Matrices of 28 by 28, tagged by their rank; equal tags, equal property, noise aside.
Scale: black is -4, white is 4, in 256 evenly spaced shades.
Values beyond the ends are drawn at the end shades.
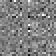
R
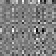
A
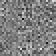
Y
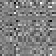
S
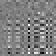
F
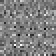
R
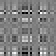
F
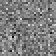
Y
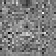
Y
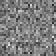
Y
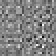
R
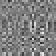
A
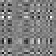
F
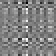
F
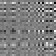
F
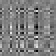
F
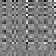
F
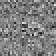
Y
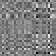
A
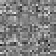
R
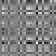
F
